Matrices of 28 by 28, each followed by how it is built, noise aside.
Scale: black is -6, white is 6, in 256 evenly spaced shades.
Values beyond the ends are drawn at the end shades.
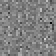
uneven columns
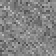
Toeplitz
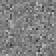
uneven columns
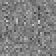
uneven columns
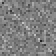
diagonal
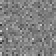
low rank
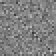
diagonal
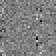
uneven columns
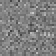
low rank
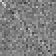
diagonal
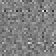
low rank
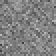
Toeplitz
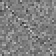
diagonal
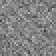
Toeplitz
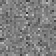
uneven columns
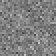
Toeplitz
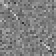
diagonal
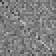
diagonal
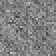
Toeplitz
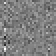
uneven columns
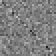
diagonal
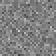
Toeplitz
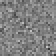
diagonal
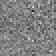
uneven columns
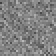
Toeplitz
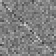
diagonal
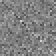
diagonal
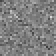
diagonal
